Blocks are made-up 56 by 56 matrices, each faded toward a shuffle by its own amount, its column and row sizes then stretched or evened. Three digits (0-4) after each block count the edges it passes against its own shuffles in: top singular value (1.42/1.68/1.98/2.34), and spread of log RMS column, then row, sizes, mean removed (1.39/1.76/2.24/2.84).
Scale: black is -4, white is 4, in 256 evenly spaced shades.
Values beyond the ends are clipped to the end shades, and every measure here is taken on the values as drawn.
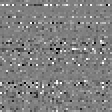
0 0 4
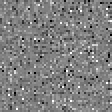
0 2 0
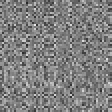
4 3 1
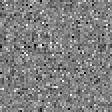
1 0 0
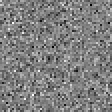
2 0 1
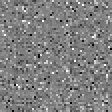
2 0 0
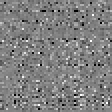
3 1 3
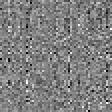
3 3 1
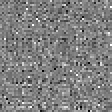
3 0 1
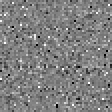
1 0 0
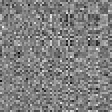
4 3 1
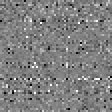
2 0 3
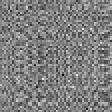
4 2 0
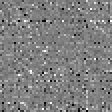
1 1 3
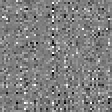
3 3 2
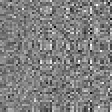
4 3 1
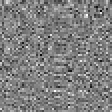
3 1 1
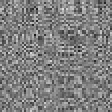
4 3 2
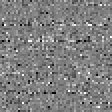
1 0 3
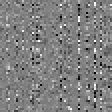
3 4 1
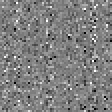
0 3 0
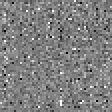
0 2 1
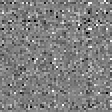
2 1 3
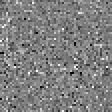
0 1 2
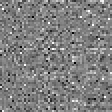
3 1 0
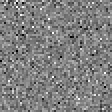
2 1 0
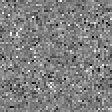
0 0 1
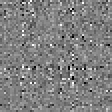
1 3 2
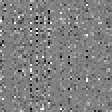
2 3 2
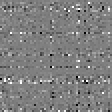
1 2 4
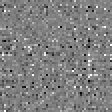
1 1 3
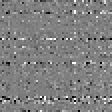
2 2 4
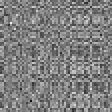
4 3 1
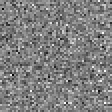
0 0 1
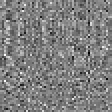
3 2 0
